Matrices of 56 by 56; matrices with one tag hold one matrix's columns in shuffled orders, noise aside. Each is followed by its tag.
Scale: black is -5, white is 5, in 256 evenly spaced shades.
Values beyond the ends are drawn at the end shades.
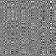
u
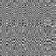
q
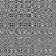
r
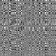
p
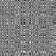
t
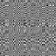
q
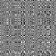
t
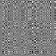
u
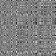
t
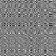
r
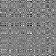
r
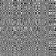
p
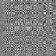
p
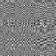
q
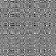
r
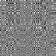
p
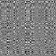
u
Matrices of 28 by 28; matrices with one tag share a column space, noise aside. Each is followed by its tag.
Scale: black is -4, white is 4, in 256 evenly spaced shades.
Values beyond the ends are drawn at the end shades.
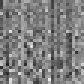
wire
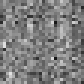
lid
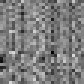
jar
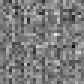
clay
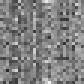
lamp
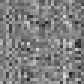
lid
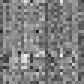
jar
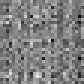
lid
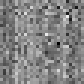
clay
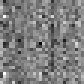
lid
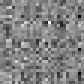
lid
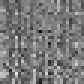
wire
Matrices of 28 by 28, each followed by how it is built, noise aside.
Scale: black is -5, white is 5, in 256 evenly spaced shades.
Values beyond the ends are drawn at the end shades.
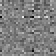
low rank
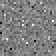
sparse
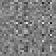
low rank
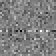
uneven rows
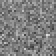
noise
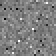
sparse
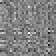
low rank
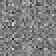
low rank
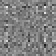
low rank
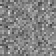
repeating rows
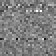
uneven rows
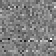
uneven rows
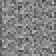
repeating rows
